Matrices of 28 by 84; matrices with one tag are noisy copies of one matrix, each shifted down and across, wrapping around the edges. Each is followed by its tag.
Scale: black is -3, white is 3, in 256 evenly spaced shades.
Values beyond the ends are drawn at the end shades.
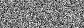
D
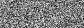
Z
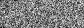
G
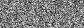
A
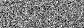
Z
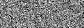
A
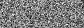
G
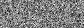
G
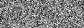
G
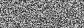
Z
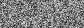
G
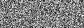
D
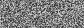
Z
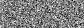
D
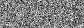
G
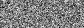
G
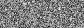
D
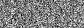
A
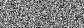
D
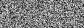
A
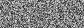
D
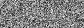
A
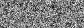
G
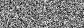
D
